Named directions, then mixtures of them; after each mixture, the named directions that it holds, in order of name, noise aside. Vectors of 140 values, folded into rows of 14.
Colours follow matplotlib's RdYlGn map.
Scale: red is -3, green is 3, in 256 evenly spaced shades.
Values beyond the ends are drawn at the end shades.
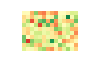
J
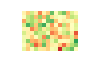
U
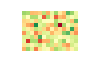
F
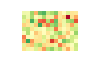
J.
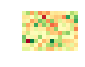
F, J.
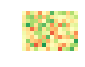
U.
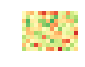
J, U.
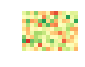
J.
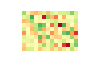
F, U.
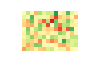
F, J.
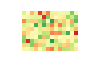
F, J, U.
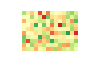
F, J, U.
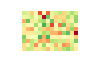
F, J, U.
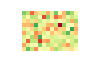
F.
